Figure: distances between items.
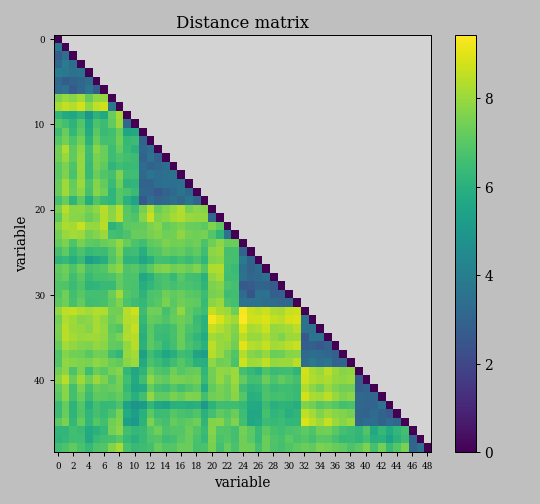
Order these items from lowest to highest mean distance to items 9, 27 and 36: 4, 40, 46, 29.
29, 4, 46, 40
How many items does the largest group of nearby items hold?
9
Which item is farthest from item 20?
33
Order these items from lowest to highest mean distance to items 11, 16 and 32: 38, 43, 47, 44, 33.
38, 33, 43, 47, 44
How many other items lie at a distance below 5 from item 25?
7
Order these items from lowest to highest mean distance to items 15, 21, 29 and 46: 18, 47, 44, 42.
47, 18, 44, 42
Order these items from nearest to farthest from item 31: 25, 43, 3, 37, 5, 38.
25, 43, 5, 3, 37, 38
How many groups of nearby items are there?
10
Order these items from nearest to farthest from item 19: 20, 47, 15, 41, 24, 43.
15, 43, 41, 47, 24, 20
